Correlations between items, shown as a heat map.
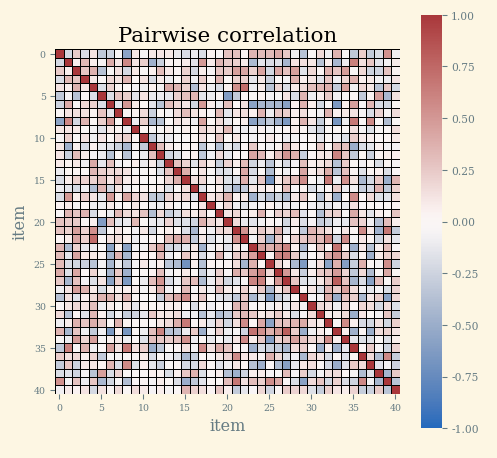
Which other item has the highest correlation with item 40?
15
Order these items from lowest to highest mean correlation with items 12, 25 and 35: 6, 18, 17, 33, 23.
6, 17, 18, 23, 33
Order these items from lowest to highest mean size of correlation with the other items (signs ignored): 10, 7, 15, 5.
10, 7, 5, 15
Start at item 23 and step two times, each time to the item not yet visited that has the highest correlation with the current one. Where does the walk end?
27
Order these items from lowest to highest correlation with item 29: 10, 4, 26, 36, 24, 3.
36, 26, 24, 10, 3, 4
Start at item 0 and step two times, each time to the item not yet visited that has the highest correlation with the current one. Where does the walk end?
21
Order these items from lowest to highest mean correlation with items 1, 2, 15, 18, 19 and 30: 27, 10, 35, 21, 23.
23, 27, 10, 21, 35
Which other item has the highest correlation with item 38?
5
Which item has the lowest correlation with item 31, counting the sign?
35
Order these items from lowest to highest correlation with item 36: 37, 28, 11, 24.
11, 28, 24, 37
